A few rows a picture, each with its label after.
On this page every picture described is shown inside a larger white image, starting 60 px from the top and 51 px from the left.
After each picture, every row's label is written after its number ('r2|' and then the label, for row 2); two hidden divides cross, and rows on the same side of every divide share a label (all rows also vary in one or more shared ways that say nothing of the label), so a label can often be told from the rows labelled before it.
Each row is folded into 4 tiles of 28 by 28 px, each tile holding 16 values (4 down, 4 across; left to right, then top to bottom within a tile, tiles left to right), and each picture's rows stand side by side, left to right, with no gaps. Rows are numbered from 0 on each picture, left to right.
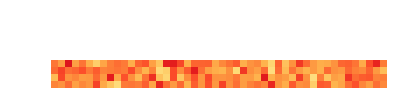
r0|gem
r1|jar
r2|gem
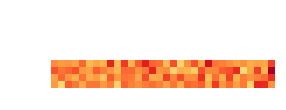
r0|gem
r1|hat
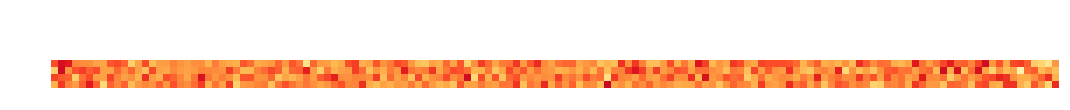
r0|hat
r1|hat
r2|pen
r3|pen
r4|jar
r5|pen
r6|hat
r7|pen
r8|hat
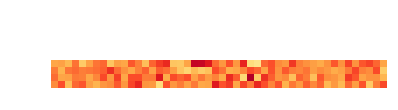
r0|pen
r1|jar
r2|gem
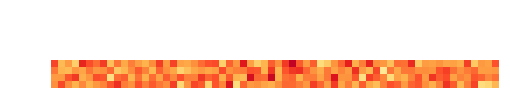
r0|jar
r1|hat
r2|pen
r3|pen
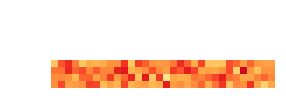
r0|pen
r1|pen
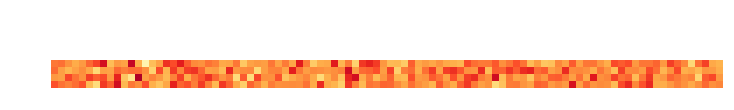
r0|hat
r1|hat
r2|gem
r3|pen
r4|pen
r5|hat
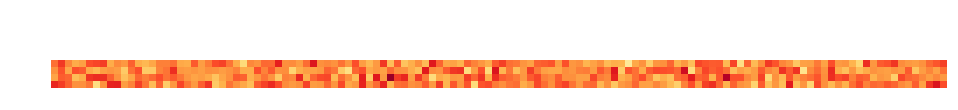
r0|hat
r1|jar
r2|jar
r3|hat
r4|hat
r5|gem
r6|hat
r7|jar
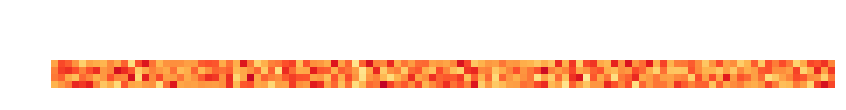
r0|pen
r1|hat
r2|jar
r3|gem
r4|gem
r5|jar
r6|jar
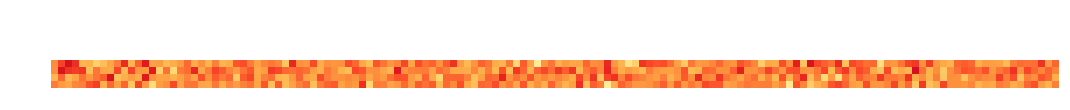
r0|pen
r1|pen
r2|gem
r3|jar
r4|pen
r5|jar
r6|gem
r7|gem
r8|pen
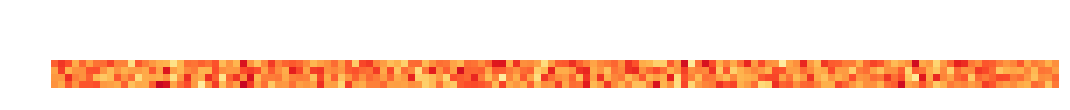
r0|jar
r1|gem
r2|gem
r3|gem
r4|gem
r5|gem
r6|pen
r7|hat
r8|hat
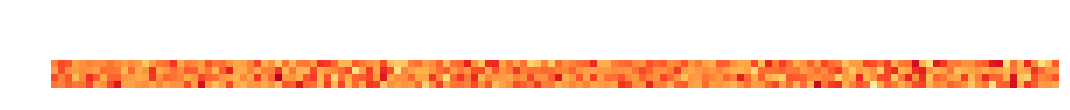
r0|hat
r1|hat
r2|hat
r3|gem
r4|pen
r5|hat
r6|jar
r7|gem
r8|hat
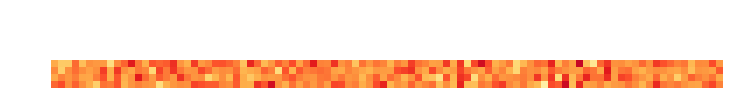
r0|pen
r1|jar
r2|jar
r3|gem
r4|hat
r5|jar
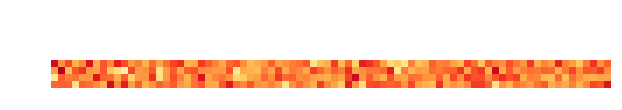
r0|jar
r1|hat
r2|gem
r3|pen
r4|jar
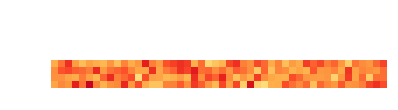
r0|pen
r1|pen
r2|jar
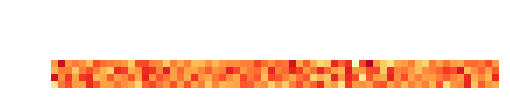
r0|hat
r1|pen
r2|gem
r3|pen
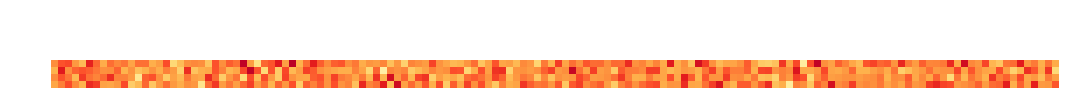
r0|hat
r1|gem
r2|jar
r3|hat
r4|gem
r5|jar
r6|gem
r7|jar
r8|gem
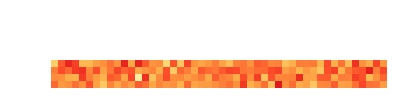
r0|pen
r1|pen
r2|gem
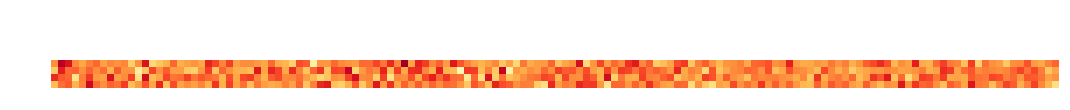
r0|hat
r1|hat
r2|gem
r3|jar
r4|pen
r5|pen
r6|hat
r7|hat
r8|pen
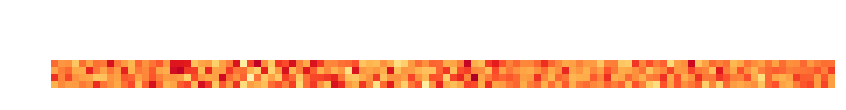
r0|jar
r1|pen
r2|hat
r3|gem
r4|hat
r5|pen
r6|gem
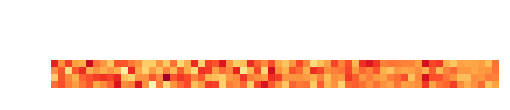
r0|hat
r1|jar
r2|gem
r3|hat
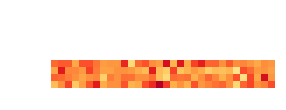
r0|jar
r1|jar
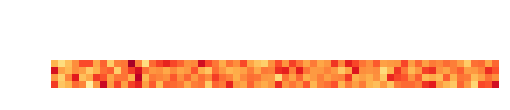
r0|gem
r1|hat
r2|gem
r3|jar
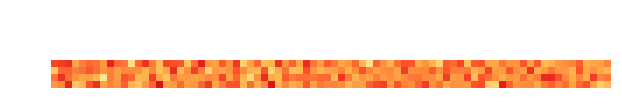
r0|jar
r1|jar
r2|jar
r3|pen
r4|pen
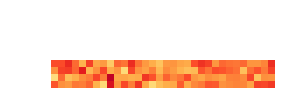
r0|pen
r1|jar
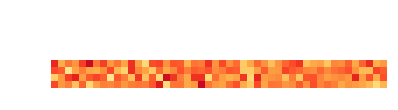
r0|jar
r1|hat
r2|pen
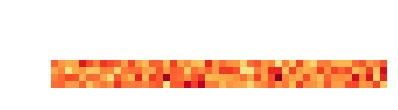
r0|jar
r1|hat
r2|pen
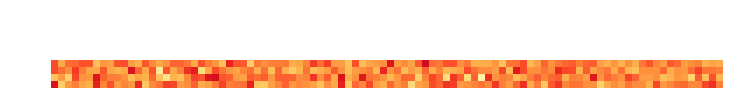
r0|gem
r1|pen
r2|hat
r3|jar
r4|pen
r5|jar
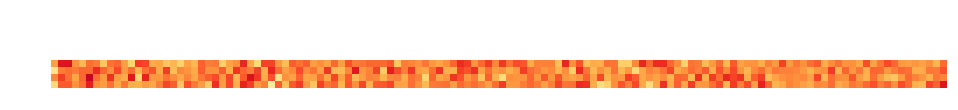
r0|hat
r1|pen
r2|gem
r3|gem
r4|pen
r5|jar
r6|hat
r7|jar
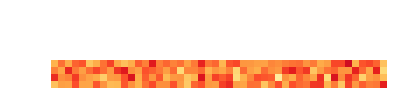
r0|gem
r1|hat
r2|gem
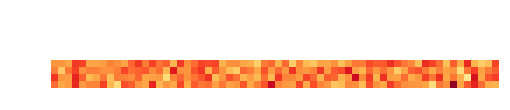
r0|gem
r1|jar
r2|pen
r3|hat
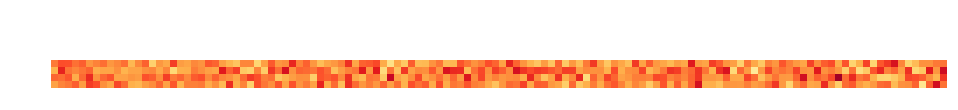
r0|hat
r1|hat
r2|gem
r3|pen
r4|pen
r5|pen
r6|gem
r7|jar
